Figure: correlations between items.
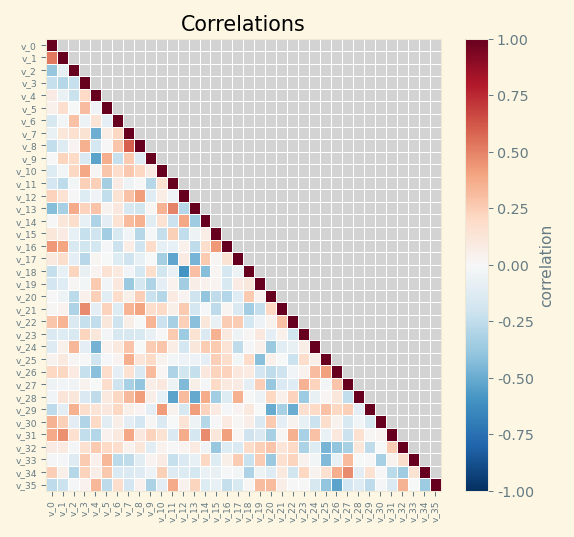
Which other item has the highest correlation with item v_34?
v_27
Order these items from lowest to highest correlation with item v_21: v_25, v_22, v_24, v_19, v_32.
v_19, v_24, v_25, v_32, v_22
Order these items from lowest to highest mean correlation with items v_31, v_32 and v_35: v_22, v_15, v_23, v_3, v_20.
v_23, v_15, v_3, v_20, v_22
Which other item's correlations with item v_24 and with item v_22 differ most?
v_29
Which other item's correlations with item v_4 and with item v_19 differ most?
v_24
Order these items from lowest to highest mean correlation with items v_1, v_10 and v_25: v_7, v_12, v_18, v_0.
v_18, v_12, v_0, v_7
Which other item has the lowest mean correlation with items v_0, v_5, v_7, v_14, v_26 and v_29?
v_35
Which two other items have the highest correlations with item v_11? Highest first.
v_13, v_35
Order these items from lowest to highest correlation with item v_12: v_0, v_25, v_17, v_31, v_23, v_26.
v_23, v_26, v_25, v_17, v_0, v_31
